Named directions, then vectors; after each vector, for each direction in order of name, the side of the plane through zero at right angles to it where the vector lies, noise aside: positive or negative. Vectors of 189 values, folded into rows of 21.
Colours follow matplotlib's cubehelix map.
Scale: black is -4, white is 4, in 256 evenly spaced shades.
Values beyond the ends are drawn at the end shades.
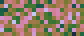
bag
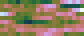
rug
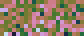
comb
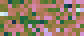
negative, negative, positive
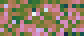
positive, positive, positive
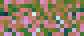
positive, positive, negative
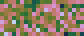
positive, positive, positive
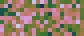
positive, negative, negative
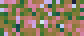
negative, positive, negative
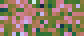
positive, negative, negative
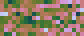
negative, negative, positive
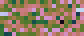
negative, negative, positive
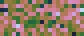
positive, negative, positive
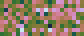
positive, negative, positive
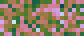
positive, positive, positive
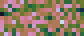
positive, positive, negative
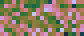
positive, positive, positive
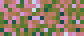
negative, negative, negative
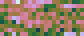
negative, negative, negative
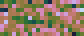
positive, negative, positive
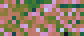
positive, positive, positive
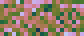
negative, negative, negative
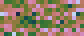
negative, negative, positive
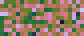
negative, negative, positive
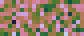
negative, negative, negative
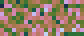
positive, positive, positive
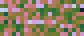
negative, positive, negative
